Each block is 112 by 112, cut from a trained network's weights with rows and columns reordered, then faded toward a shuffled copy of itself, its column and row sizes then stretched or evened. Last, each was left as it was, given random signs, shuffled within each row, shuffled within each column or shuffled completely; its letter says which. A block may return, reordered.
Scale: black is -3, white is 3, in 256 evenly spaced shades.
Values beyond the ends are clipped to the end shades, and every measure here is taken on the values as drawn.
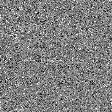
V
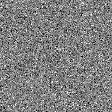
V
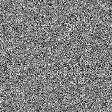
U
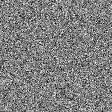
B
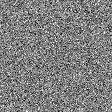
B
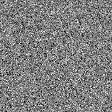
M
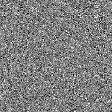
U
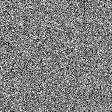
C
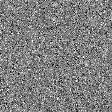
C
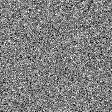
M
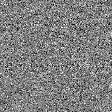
U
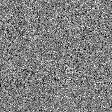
M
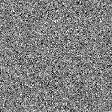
U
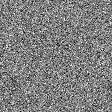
B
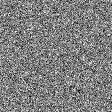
B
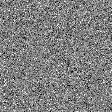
C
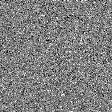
M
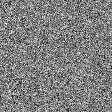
C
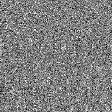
U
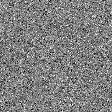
C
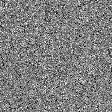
C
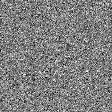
M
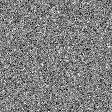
B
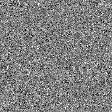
V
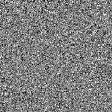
U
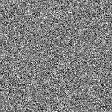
U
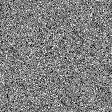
B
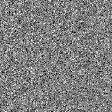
U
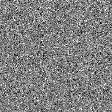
V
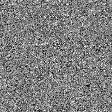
V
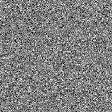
U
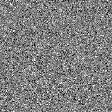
U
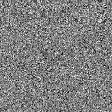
U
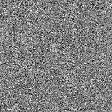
U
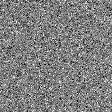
C
